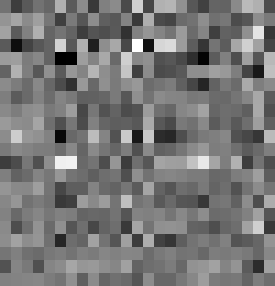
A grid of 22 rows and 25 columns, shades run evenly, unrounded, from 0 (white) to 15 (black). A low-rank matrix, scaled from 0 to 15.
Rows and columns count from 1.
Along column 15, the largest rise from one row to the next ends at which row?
5
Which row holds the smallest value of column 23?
4
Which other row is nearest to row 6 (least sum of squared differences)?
21
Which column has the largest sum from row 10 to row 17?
13
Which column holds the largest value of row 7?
19
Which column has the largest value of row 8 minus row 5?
12
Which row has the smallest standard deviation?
20
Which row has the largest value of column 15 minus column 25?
11
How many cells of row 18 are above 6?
22
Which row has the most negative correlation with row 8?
6
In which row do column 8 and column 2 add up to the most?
3
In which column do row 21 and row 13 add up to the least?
7
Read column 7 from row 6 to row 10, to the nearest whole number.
6 12 8 6 8
